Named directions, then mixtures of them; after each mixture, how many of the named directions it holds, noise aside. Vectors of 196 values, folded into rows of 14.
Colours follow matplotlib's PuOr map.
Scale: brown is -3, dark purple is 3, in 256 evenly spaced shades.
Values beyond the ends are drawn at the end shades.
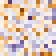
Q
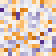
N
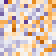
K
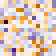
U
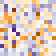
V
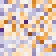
one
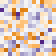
one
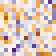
three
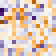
four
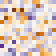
four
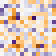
four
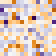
three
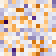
one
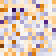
three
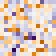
three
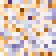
one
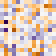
two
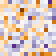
one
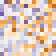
one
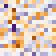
four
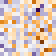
two
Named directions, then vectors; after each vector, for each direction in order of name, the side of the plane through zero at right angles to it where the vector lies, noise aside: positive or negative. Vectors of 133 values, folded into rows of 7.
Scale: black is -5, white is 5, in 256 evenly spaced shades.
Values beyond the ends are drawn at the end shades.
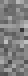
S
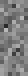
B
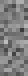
positive, positive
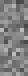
negative, negative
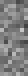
negative, negative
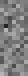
positive, negative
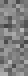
positive, negative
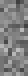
negative, negative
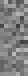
negative, negative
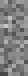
negative, positive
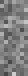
negative, positive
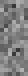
positive, positive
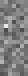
negative, positive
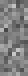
negative, negative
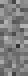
negative, positive
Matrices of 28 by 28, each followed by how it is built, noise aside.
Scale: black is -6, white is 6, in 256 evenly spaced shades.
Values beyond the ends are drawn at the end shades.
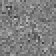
block diagonal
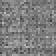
blocks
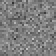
noise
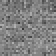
blocks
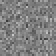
low rank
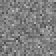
noise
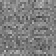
blocks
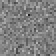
noise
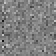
uneven columns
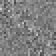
block diagonal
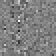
uneven columns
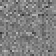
uneven rows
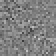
block diagonal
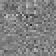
low rank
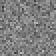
noise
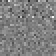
uneven rows
